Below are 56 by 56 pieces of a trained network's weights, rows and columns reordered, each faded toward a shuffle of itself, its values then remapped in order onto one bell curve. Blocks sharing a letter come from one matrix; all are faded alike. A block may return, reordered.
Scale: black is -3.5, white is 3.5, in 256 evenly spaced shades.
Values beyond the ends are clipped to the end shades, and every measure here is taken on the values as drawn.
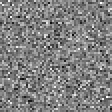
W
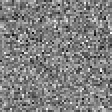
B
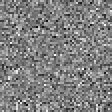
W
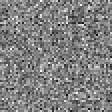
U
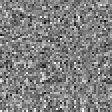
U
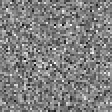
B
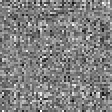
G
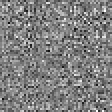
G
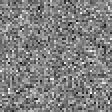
B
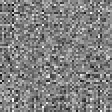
G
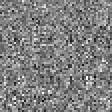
U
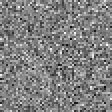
W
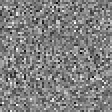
U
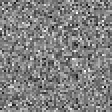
W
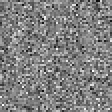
W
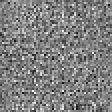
G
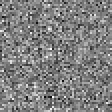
B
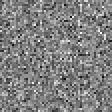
W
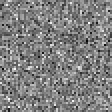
B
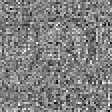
G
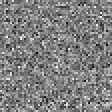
B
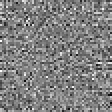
U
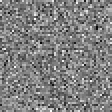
B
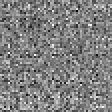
G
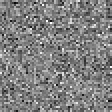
B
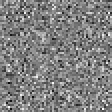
U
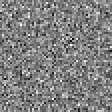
W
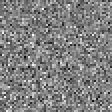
W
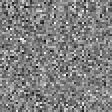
U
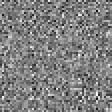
G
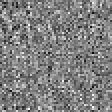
G
